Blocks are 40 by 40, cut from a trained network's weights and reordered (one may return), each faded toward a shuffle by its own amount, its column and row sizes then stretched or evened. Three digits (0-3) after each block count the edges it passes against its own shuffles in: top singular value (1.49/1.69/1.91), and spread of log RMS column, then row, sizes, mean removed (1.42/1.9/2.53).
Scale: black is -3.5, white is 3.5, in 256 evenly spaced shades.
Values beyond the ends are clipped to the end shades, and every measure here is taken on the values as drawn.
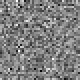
2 0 1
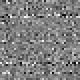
1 0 3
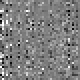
0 3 2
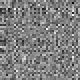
3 2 1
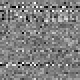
3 0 3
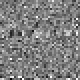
2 1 1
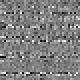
3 0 3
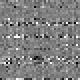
1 0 3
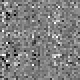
0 2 1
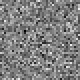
0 0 0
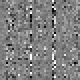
2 3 0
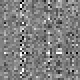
2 3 0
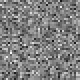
2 0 0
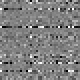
3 1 3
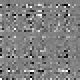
2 3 3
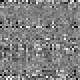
2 0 3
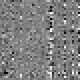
1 3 1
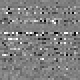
0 0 3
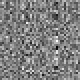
3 2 0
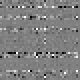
1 1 3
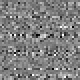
2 0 3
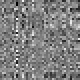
3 3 0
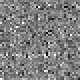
0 0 2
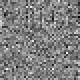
1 1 0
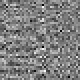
3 2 1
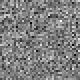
1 0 1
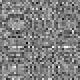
3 0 2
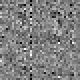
2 2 0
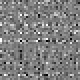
0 2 3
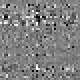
1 2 3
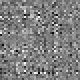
2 2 2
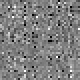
2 2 2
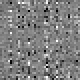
1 3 2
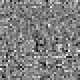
0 0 2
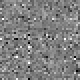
0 1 1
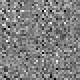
2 2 0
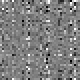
2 3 2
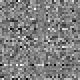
1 1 2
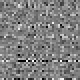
3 1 3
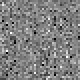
0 2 0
